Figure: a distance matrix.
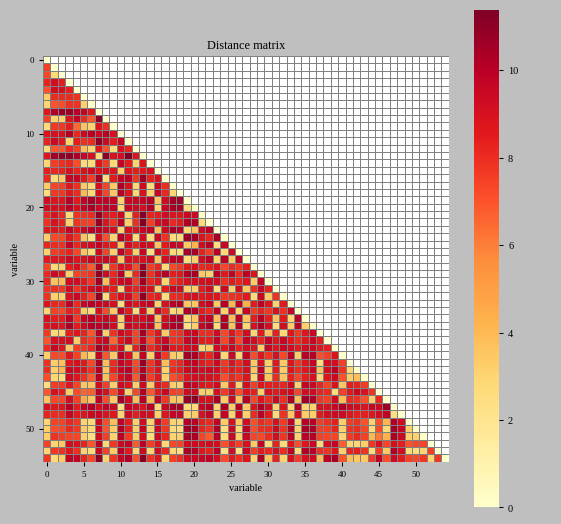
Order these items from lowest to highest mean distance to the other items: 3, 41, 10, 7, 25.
41, 25, 10, 3, 7
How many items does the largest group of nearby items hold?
18
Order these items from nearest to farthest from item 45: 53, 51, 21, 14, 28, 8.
21, 51, 14, 53, 28, 8
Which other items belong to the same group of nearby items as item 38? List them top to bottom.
4
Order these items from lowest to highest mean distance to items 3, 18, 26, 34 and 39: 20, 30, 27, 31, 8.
8, 30, 31, 27, 20
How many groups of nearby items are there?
6
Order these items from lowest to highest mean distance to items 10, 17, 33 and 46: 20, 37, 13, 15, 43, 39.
15, 20, 43, 37, 39, 13
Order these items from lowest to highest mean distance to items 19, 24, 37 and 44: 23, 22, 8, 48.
8, 48, 23, 22
